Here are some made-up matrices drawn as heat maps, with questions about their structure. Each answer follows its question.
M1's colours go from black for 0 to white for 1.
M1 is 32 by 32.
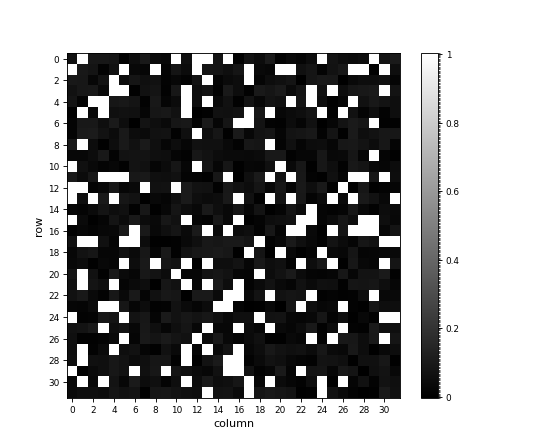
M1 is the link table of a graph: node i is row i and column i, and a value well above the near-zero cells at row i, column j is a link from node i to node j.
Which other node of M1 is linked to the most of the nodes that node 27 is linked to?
node 21
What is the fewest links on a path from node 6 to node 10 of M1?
3
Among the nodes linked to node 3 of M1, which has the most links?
node 11
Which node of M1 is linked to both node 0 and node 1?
node 12
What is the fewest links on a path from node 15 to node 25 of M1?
2
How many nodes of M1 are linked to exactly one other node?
3
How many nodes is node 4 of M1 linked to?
7
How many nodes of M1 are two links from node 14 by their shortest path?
5
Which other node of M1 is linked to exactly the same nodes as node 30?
node 5
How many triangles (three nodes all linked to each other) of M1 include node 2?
1
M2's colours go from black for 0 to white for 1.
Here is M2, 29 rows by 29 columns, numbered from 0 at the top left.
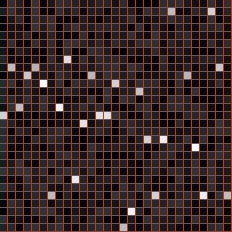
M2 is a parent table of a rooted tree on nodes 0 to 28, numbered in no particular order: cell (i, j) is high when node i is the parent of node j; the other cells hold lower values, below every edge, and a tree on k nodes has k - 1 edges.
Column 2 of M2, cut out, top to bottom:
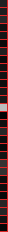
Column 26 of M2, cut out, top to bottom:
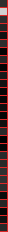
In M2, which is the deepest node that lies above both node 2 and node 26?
13
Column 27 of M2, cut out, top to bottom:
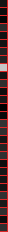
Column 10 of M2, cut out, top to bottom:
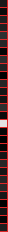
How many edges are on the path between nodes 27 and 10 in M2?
5
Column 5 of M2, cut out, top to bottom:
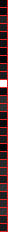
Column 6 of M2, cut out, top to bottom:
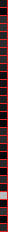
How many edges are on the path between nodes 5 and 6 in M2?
5
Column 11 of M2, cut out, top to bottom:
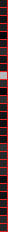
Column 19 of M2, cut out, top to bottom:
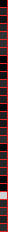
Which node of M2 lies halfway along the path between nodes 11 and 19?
18
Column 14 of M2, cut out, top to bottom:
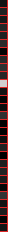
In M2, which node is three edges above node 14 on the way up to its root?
28
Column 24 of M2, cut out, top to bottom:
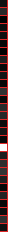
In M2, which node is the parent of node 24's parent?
17
